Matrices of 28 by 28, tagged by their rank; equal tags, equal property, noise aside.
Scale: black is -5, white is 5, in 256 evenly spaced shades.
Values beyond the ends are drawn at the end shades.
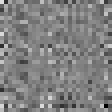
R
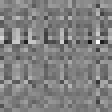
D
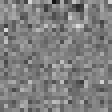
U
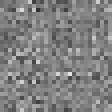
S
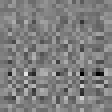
D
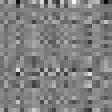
D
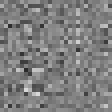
S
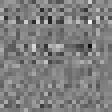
D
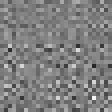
R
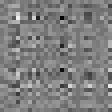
D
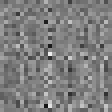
R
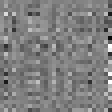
D
